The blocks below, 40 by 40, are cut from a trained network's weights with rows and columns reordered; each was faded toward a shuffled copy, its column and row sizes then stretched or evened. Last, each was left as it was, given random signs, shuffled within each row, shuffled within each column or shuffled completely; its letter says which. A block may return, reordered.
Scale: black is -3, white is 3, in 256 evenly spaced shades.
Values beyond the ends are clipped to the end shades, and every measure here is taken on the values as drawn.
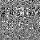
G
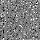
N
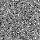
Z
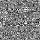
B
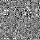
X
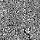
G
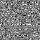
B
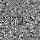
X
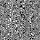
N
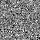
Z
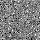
Z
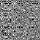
G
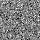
Z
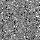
N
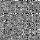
X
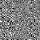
G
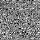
B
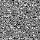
B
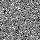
Z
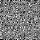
X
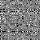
G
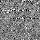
B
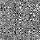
X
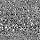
B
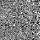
X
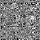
G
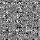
X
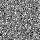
Z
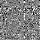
X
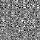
G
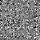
X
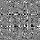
G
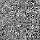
X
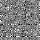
X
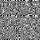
G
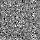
N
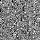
N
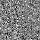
N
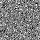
Z
